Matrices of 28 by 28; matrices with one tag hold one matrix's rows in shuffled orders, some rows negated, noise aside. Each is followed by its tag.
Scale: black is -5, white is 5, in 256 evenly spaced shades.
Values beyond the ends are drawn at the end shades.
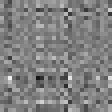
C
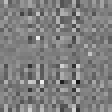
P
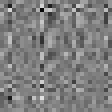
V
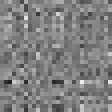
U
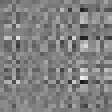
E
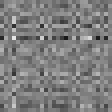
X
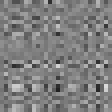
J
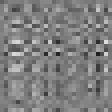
J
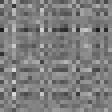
X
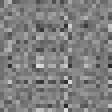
C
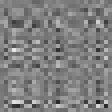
J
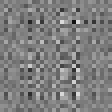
P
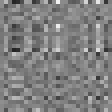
J
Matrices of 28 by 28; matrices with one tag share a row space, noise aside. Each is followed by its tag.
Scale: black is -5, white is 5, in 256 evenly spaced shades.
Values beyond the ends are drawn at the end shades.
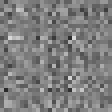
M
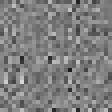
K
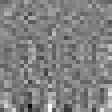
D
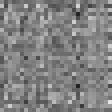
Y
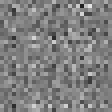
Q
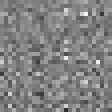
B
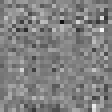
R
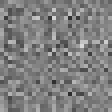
M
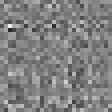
M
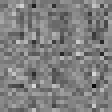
R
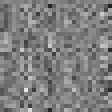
D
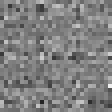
Y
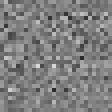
M
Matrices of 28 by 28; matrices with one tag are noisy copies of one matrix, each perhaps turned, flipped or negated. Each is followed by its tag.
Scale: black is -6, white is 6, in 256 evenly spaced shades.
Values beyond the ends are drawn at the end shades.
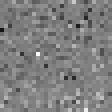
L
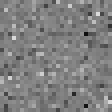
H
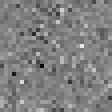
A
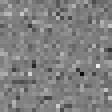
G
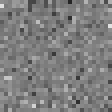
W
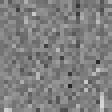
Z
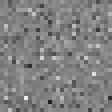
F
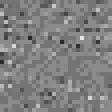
G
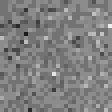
L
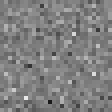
F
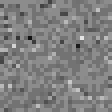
G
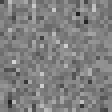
Z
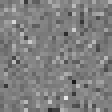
G
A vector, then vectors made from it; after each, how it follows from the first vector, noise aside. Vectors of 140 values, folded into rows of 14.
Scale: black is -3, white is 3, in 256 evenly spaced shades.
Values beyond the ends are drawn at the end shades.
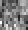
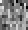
reversed, negated.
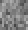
negated, shrunk.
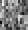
negated.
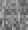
negated, shrunk.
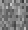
wrapped around, shrunk.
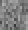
negated, shrunk.
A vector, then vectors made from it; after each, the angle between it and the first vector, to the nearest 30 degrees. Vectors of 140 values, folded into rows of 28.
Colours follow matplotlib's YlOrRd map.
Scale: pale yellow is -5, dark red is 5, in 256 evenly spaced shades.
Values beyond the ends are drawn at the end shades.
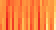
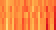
150 degrees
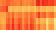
60 degrees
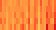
150 degrees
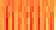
30 degrees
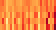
150 degrees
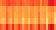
60 degrees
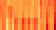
150 degrees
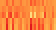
60 degrees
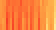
30 degrees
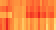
60 degrees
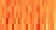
30 degrees
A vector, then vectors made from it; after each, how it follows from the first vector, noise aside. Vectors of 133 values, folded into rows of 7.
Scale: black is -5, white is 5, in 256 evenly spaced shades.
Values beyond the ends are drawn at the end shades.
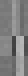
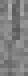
wrapped around, negated, shrunk.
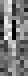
reversed, scaled up.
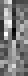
reversed, scaled up.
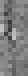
reversed, negated, partly zeroed.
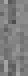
wrapped around, negated, shrunk.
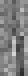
negated.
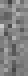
reversed, negated, partly zeroed.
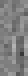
negated, shrunk.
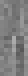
negated, shrunk.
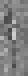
reversed, negated, partly zeroed.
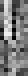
reversed, scaled up.
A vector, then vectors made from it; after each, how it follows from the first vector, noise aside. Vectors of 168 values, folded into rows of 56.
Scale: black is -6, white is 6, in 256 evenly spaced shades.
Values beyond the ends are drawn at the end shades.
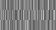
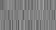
wrapped around, negated, shrunk.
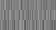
wrapped around, negated, shrunk.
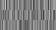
negated.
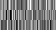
reversed, scaled up.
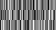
negated, scaled up.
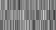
sign-scrambled.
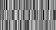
negated, scaled up.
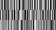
wrapped around, negated, scaled up.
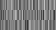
negated.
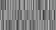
sign-scrambled.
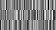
negated, scaled up.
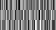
wrapped around, negated, scaled up.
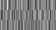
reversed, negated.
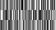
reversed, scaled up.
